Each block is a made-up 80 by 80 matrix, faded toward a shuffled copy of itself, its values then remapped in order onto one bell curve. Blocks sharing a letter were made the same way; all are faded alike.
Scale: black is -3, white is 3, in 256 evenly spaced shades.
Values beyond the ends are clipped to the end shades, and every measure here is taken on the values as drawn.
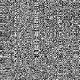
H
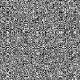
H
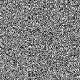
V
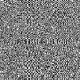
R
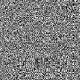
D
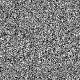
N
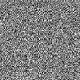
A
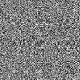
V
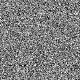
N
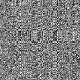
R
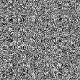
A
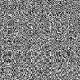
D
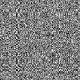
R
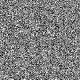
N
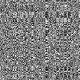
R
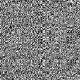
H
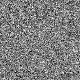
N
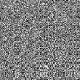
D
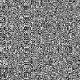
H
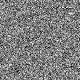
N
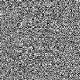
A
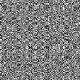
R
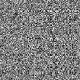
A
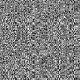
R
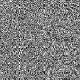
D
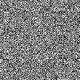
V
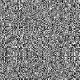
H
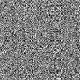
A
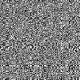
H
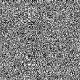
V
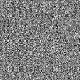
V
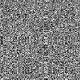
H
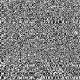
H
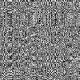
R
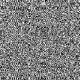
A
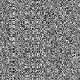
R
